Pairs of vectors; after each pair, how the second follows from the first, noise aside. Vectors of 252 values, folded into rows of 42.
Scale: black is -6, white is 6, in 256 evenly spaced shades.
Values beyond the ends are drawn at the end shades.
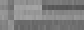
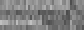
reversed, negated.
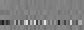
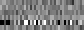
scaled up.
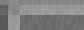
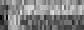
scaled up.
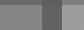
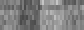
wrapped around.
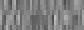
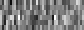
scaled up.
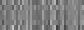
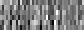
wrapped around, negated, scaled up.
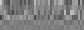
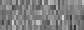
wrapped around.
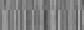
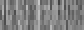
reversed, negated.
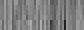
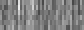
reversed, negated.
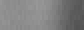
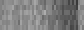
wrapped around.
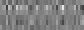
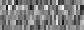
scaled up.
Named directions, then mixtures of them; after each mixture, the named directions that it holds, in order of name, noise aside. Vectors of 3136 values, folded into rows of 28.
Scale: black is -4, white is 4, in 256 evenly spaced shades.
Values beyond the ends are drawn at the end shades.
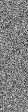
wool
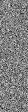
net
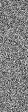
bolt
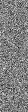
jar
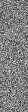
bolt, wool.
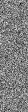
jar, net, wool.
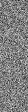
bolt.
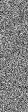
jar, net, wool.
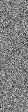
wool.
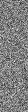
bolt, jar, wool.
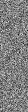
wool.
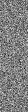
bolt, jar, wool.
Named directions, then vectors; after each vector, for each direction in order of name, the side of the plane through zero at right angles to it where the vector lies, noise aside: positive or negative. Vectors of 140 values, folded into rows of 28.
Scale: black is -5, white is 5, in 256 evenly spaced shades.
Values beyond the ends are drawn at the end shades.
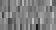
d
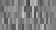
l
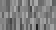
positive, positive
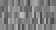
negative, positive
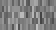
negative, positive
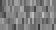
positive, positive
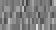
negative, positive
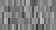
positive, negative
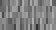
positive, positive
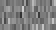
negative, positive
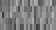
positive, positive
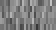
positive, positive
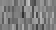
positive, negative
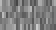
negative, negative
